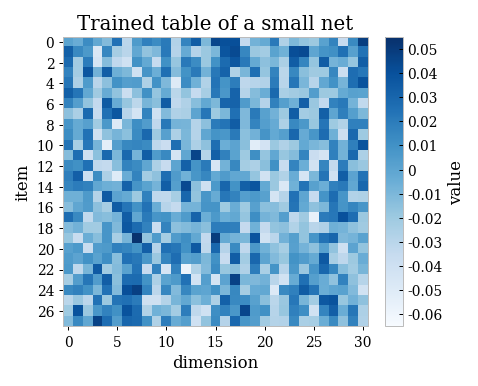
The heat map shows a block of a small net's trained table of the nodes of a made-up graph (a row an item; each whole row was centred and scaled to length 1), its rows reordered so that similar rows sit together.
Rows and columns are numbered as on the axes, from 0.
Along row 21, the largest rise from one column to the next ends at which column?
17
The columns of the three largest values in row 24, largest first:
7, 6, 24
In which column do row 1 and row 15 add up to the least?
3
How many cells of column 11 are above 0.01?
4
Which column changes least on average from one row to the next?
21
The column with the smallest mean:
22
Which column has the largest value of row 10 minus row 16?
11
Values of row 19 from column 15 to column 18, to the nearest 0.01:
0.05 0 -0.01 -0.01
